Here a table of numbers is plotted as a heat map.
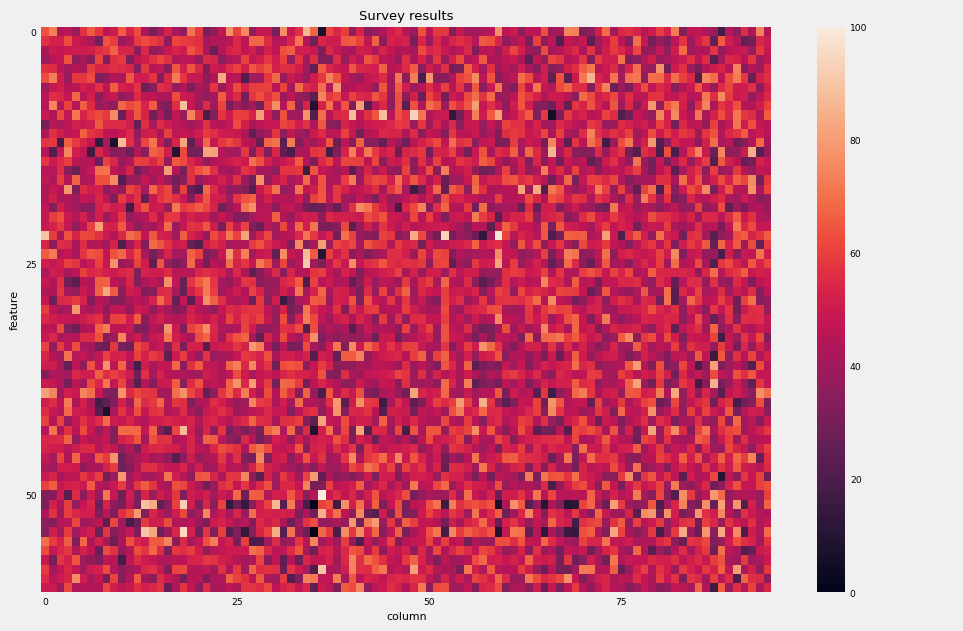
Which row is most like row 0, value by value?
24
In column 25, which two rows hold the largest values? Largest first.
38, 36
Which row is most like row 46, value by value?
16
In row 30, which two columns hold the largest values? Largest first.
4, 34
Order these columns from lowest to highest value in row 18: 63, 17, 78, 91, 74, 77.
77, 74, 91, 17, 63, 78
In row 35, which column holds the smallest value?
87
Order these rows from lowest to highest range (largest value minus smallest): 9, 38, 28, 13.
28, 38, 13, 9
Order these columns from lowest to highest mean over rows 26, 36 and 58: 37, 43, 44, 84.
37, 84, 43, 44
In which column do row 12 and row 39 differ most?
66
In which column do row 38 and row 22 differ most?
59
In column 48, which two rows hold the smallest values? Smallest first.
17, 40
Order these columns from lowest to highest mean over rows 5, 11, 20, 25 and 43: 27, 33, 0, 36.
27, 33, 36, 0
